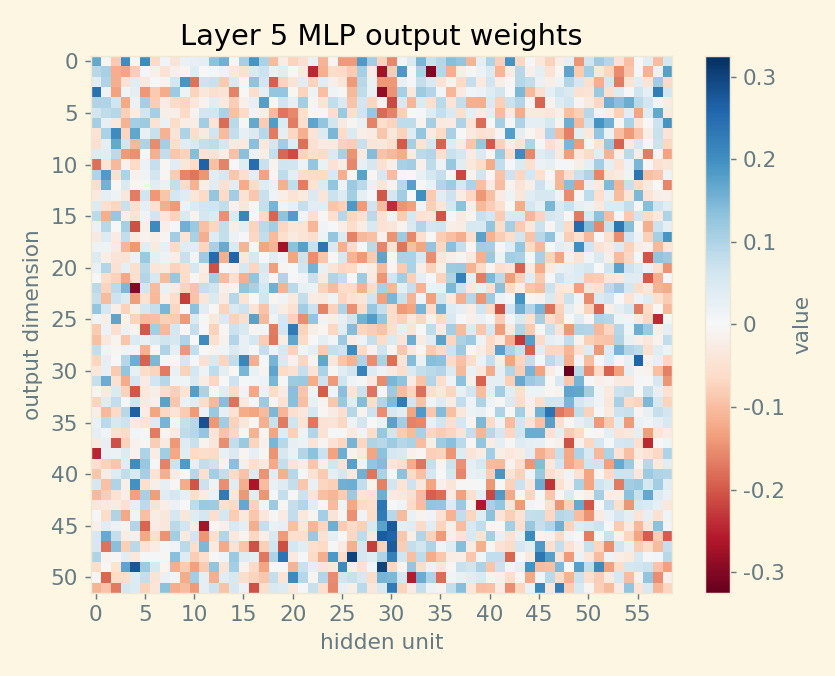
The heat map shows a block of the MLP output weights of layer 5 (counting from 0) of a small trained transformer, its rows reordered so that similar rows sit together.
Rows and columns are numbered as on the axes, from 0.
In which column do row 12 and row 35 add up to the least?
19
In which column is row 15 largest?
15
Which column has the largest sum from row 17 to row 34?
49
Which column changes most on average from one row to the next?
29
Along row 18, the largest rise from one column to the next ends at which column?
20
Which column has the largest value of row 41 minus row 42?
4
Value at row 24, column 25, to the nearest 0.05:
0.1
